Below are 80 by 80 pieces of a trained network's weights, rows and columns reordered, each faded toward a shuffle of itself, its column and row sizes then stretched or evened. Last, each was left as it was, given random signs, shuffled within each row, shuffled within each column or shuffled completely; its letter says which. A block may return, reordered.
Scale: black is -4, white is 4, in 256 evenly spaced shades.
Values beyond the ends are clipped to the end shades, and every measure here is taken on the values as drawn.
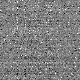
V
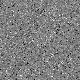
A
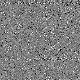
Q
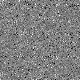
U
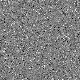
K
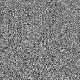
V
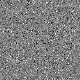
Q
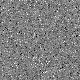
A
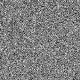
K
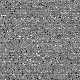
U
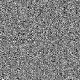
V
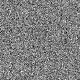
K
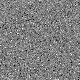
A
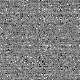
V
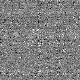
V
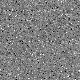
U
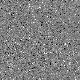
Q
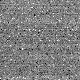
U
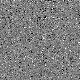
Q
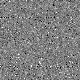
U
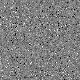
Q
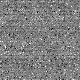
U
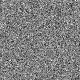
U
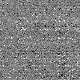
V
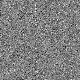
K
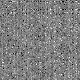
V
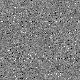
Q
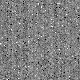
K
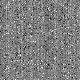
V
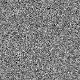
Q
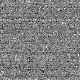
V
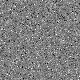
A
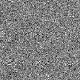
V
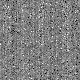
K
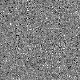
Q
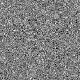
V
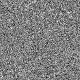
A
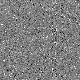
K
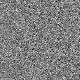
K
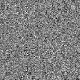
V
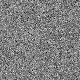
A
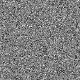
Q
